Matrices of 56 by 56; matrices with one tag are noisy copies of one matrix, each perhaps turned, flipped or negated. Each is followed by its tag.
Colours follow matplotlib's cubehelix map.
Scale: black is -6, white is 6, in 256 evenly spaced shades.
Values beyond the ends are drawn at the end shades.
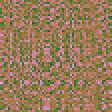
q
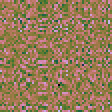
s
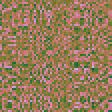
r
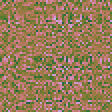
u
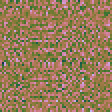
q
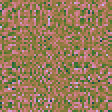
r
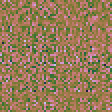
u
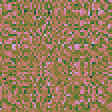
r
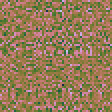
u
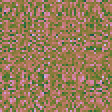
r
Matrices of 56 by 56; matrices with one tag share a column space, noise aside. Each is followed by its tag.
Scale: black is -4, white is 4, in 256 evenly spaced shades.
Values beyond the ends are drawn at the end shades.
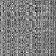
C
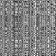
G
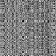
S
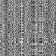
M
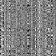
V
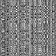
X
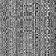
C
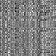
C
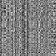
C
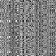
S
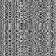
X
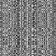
V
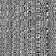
C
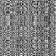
G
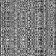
V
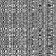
V
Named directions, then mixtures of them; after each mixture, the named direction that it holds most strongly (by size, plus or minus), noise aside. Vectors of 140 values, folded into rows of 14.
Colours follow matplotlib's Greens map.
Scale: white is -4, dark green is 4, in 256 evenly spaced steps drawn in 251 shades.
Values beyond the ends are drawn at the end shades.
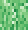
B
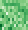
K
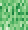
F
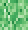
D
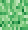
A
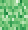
A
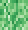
D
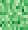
A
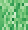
B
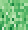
K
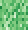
F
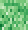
K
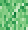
B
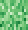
A
